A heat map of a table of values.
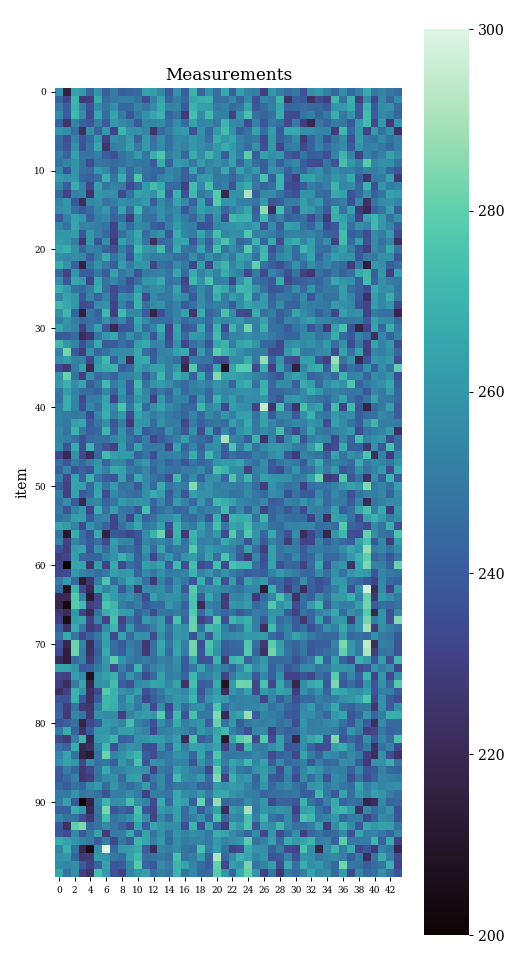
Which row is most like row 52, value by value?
14
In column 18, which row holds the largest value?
90
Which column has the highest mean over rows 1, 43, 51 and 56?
2
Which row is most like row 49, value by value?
45
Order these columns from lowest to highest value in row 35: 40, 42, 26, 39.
40, 42, 39, 26
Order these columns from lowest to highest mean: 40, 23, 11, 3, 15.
3, 40, 11, 23, 15
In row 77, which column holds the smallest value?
4
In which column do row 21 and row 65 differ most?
1
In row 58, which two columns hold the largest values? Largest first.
39, 17
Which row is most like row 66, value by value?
46
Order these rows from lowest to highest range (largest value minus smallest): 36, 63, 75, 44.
36, 44, 75, 63
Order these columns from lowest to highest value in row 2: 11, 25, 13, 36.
25, 11, 36, 13
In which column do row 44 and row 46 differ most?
21
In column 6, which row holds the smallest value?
56
